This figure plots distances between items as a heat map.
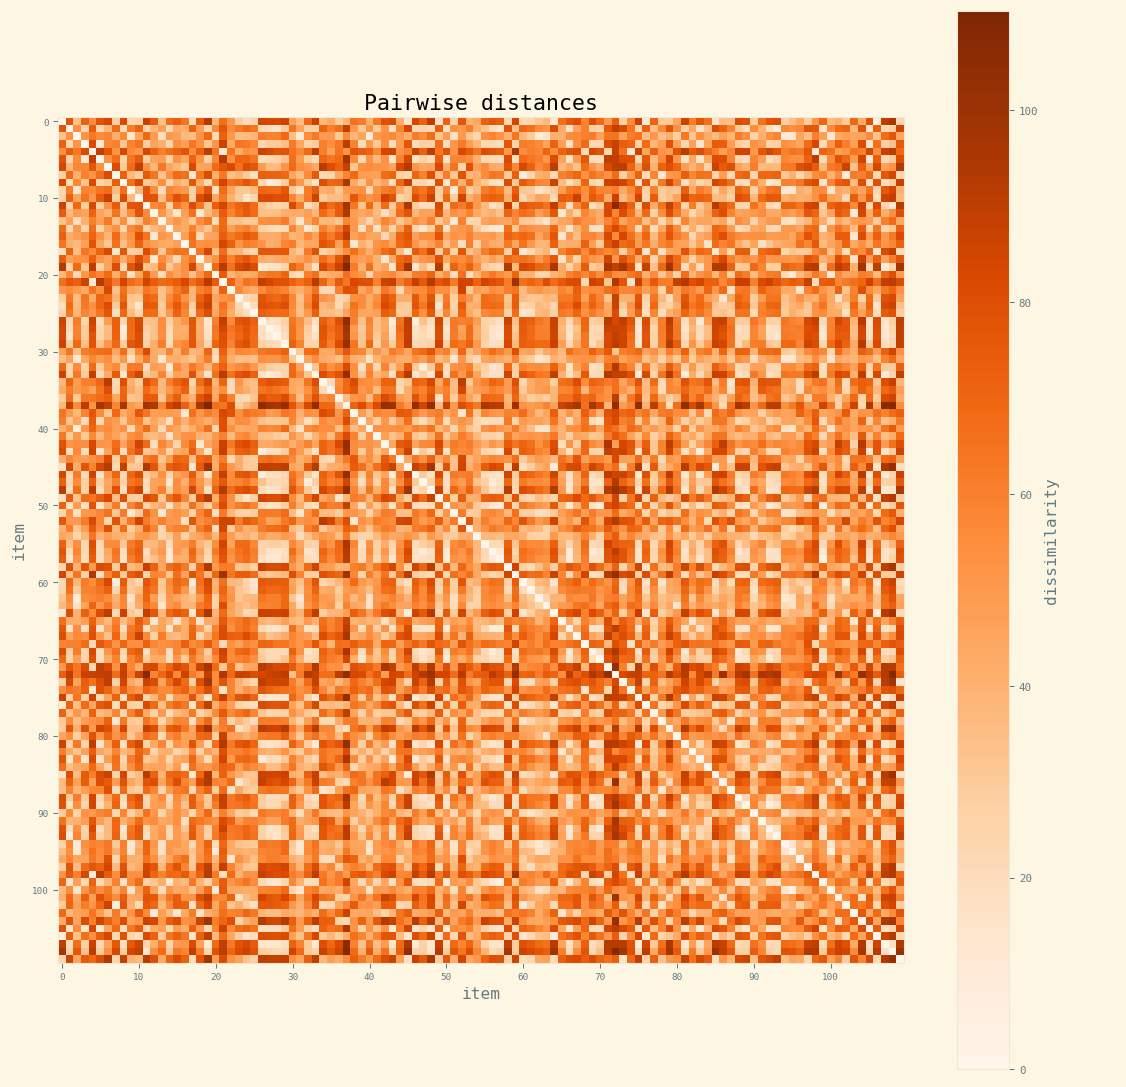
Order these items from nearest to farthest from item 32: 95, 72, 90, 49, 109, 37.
90, 95, 49, 109, 37, 72
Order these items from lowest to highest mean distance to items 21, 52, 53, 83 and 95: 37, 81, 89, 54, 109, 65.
54, 65, 89, 81, 109, 37
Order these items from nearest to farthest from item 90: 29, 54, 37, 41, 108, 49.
54, 49, 41, 37, 29, 108
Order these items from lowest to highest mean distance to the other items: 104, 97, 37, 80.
80, 97, 104, 37
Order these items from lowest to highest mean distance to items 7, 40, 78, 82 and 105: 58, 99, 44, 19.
99, 44, 58, 19
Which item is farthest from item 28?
37
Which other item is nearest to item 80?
63
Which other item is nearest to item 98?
4
